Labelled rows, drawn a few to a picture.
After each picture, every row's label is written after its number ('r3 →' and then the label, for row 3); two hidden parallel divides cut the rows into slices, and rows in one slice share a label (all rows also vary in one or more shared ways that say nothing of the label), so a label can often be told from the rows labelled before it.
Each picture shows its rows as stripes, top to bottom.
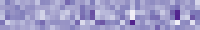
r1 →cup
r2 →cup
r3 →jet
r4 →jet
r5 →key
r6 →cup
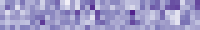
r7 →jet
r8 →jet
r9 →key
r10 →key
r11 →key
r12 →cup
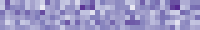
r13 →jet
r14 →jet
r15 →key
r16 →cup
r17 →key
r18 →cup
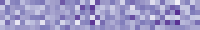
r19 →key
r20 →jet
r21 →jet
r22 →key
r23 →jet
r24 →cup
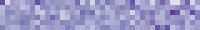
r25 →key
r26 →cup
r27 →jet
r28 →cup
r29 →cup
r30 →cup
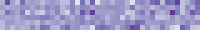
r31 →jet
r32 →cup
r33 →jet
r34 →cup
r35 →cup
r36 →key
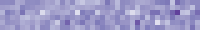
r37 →cup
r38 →cup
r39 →jet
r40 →cup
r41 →cup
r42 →cup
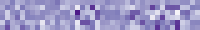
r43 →cup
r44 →jet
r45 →key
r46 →key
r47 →jet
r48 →jet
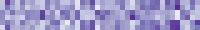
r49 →jet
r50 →jet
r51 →key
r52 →key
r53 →jet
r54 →jet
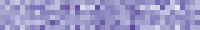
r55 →cup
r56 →key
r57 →cup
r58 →cup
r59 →cup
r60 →key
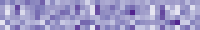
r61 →cup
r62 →key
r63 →key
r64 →cup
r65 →jet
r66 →key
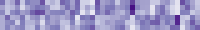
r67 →key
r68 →key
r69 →key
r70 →jet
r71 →jet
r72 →jet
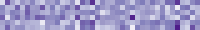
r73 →jet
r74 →key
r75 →cup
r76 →key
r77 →jet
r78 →jet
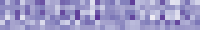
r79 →key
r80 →cup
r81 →key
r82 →key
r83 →jet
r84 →cup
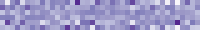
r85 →key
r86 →cup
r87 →cup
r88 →cup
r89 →jet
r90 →key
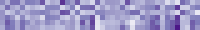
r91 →key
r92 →jet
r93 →key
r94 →jet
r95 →jet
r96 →jet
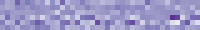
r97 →cup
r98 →cup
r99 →cup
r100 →jet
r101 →key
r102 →cup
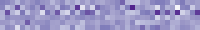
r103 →cup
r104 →key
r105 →jet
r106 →cup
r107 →cup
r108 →cup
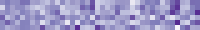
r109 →jet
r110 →jet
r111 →jet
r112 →key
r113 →jet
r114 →key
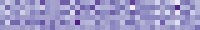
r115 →key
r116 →jet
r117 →key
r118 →cup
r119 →key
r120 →cup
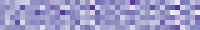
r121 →key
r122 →jet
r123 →key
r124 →cup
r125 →key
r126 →jet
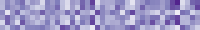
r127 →jet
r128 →jet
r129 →key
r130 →jet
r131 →jet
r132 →key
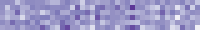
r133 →cup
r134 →key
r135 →cup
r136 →key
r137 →cup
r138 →key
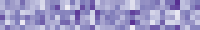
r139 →jet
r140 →jet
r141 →key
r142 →key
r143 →key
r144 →jet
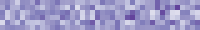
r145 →cup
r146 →jet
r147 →key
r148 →key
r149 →jet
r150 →cup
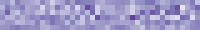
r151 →cup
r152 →jet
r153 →jet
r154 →key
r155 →cup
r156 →cup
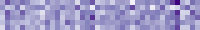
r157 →jet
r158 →key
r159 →jet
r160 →jet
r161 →cup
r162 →jet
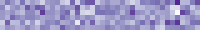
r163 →jet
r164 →key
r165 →key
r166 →cup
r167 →jet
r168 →cup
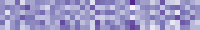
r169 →key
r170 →jet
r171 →key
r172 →jet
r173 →key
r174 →key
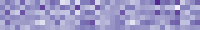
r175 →jet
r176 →key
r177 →jet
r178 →cup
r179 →jet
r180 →cup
